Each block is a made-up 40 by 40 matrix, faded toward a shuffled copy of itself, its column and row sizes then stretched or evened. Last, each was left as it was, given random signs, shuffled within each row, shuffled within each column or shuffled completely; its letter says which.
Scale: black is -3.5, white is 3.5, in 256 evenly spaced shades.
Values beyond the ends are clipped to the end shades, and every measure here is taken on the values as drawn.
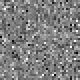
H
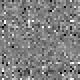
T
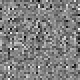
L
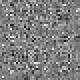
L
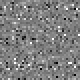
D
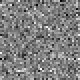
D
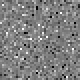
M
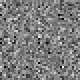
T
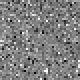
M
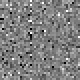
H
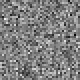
D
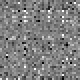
L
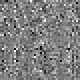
L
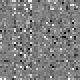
L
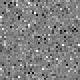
M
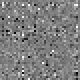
T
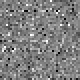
D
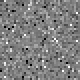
M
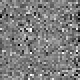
T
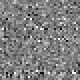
D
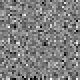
L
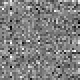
L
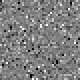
M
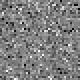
D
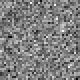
M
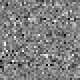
D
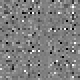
T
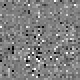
T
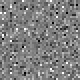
H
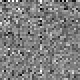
T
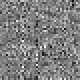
L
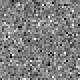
M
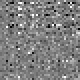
L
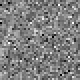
M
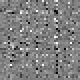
L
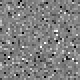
M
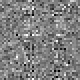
L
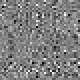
L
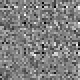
T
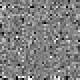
T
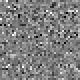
D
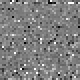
D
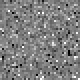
M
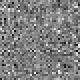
L
